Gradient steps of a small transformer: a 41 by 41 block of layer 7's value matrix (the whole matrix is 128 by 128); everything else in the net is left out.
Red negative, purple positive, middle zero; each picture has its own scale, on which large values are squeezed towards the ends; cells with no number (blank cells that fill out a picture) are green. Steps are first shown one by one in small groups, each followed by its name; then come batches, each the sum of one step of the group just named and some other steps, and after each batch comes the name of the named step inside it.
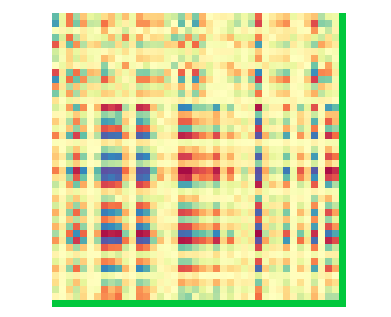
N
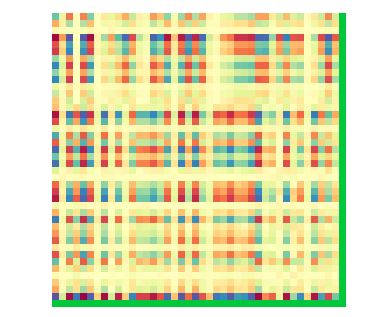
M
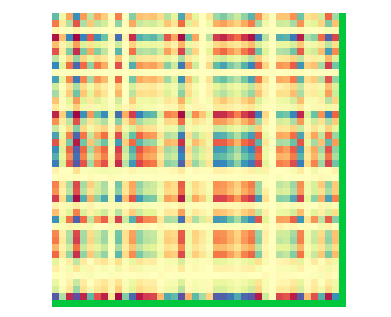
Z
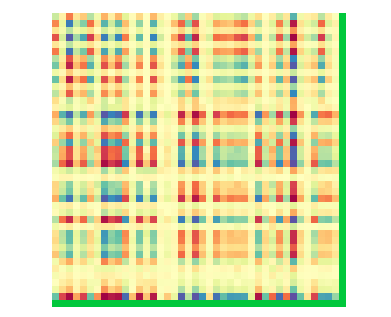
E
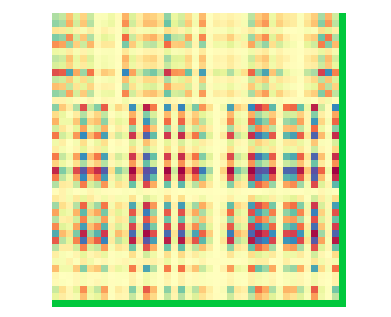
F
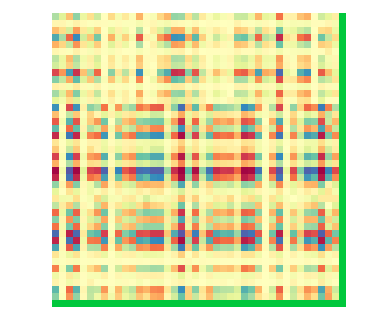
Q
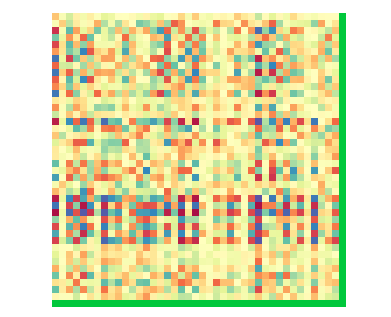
F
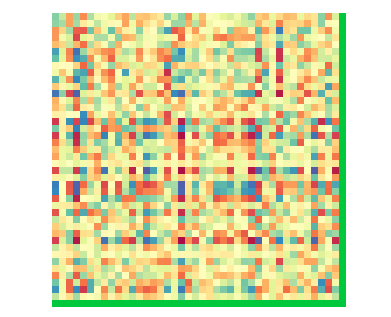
F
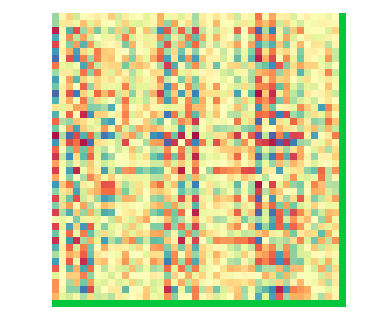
Q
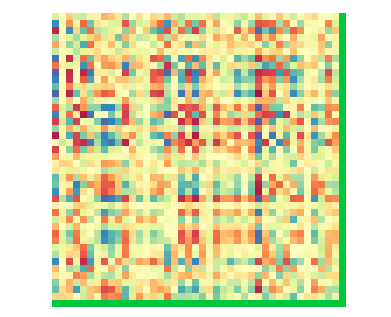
E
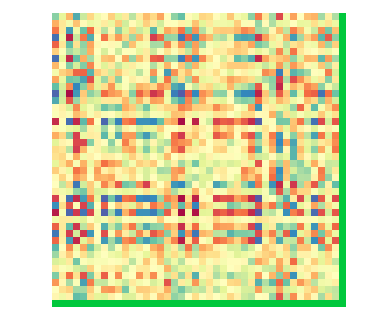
Q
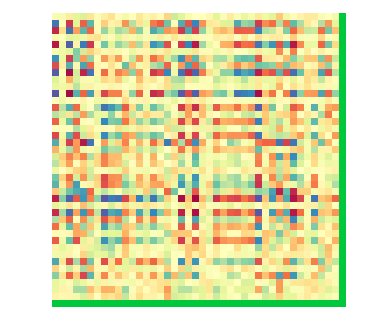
E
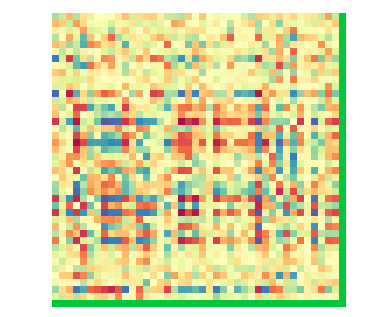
N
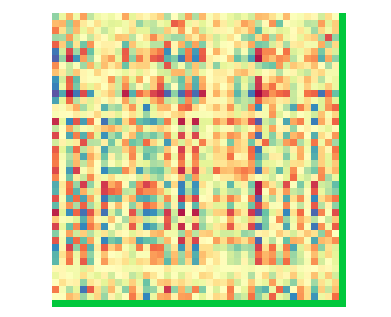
Q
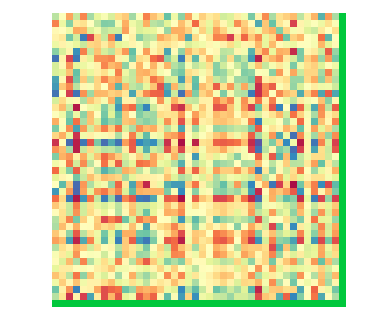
E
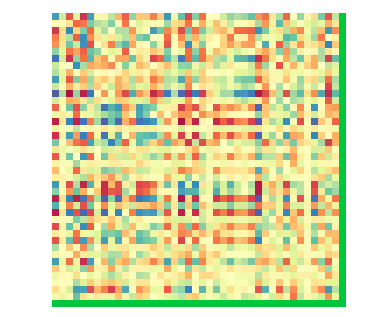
Z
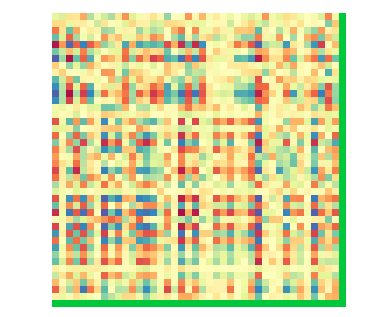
Q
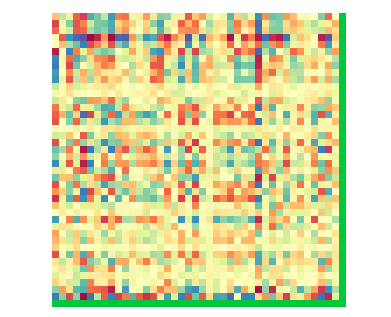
M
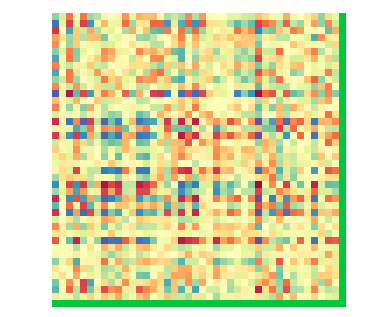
N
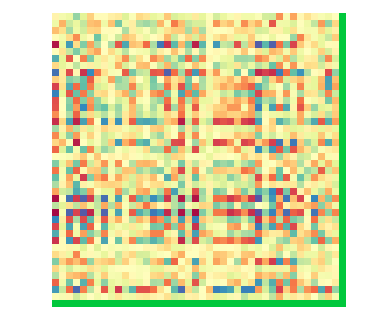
Q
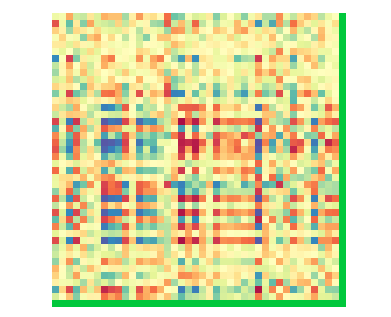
Q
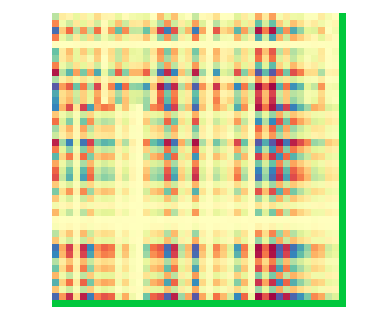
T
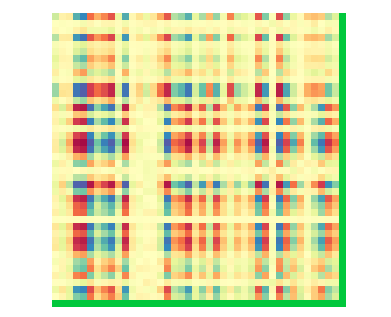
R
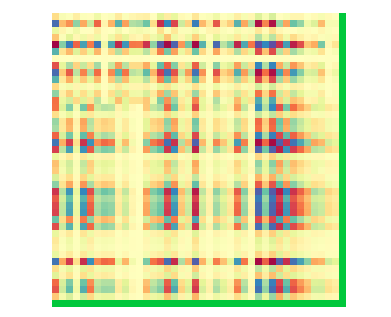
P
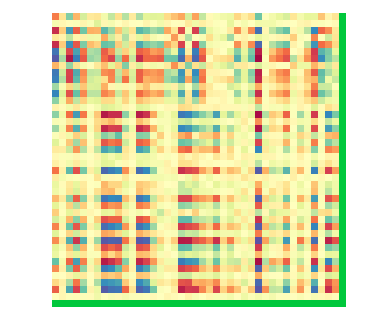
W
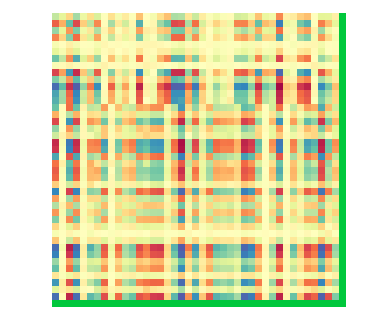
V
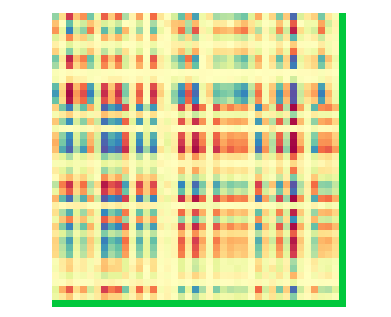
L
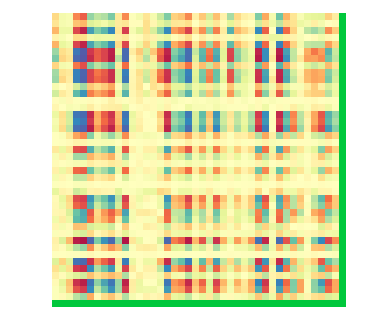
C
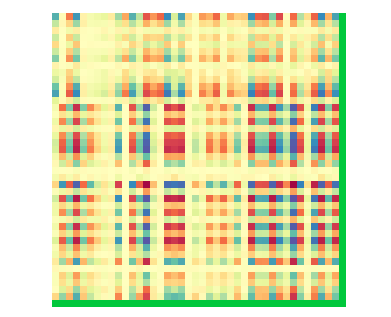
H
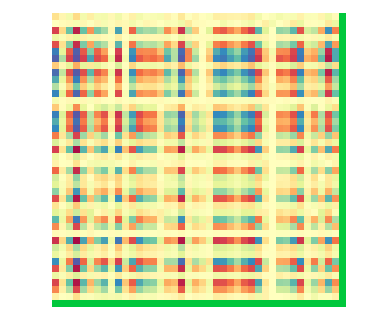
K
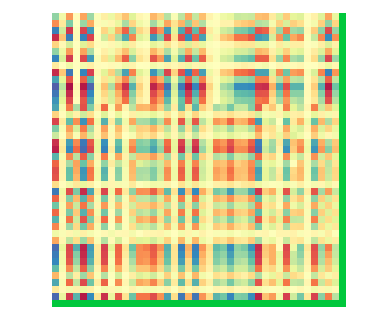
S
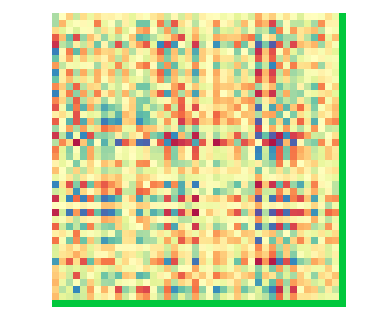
P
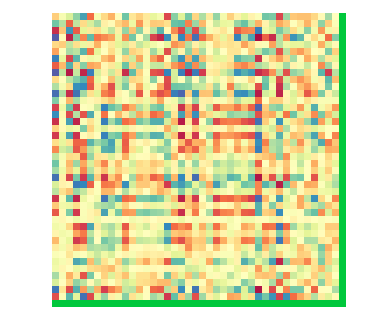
R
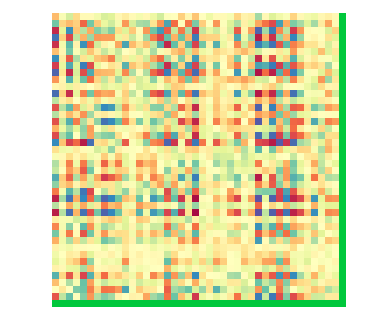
P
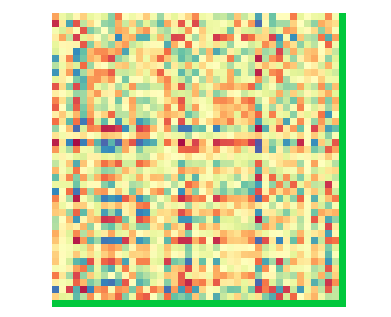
C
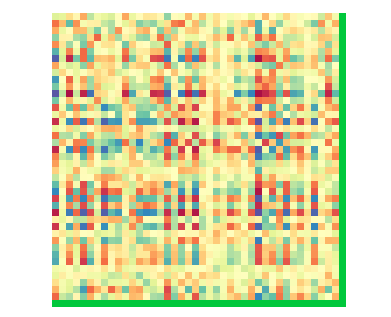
S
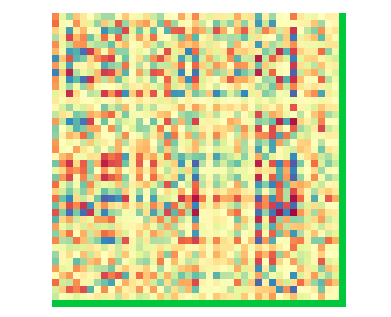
C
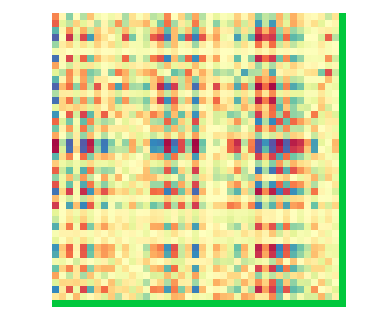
T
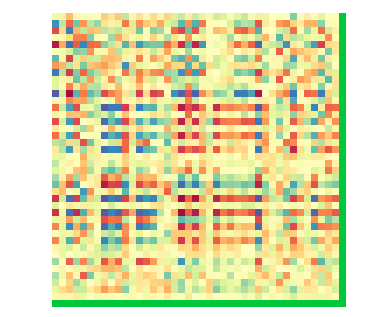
L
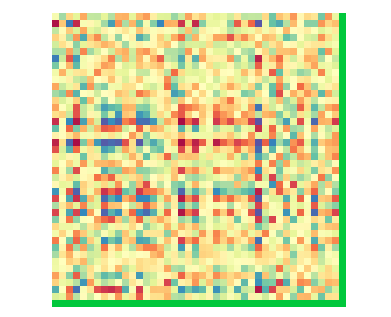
V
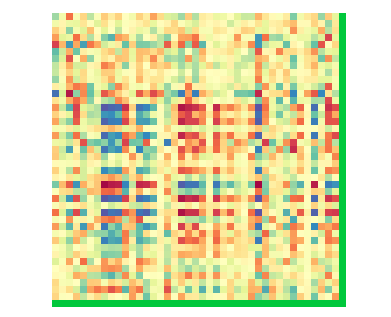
L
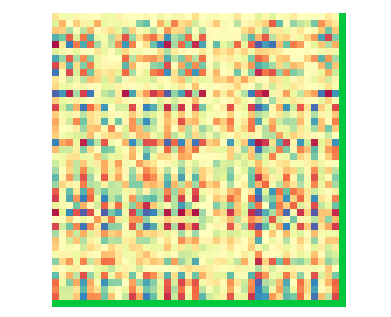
P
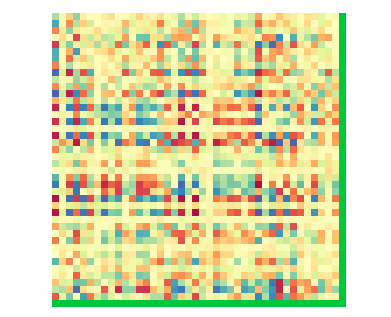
P
